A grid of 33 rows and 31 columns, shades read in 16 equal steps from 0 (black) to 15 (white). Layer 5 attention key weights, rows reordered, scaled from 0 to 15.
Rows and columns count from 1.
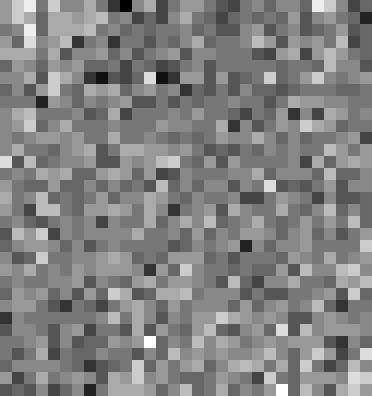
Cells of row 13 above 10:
1
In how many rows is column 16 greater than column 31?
14
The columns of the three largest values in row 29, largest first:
13, 17, 19
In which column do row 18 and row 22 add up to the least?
3
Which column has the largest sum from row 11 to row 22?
28
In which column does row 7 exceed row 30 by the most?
5
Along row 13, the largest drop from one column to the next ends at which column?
9
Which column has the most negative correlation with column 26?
8
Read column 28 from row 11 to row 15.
9 7 11 6 11
